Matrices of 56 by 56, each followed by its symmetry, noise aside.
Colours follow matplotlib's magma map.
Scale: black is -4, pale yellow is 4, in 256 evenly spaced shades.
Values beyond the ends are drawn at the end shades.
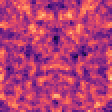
mirrored left to right.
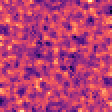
same after a half turn.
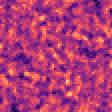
same after a half turn.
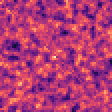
no symmetry.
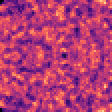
mirrored top to bottom.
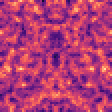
mirrored left to right.
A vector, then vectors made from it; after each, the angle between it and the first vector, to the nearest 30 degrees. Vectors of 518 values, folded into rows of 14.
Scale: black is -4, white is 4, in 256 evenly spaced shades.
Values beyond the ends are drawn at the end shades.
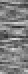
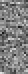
60 degrees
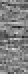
30 degrees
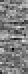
150 degrees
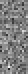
90 degrees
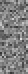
60 degrees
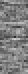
30 degrees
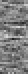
150 degrees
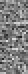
60 degrees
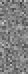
90 degrees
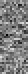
60 degrees
